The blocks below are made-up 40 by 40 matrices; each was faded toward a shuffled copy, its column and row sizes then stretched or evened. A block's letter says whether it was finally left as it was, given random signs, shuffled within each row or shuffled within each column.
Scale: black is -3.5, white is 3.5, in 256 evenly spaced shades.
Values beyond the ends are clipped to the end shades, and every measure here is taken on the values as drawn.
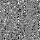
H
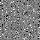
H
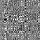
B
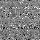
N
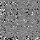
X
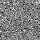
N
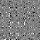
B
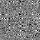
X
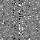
H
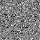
N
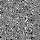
H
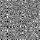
X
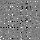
X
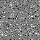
N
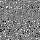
N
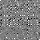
B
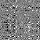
B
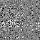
X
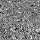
N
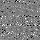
N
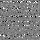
N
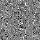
H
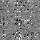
X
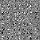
X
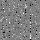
H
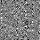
H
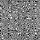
X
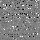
N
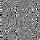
B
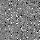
H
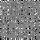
B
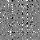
X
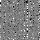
H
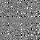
X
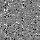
H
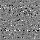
N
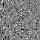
H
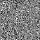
H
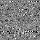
N
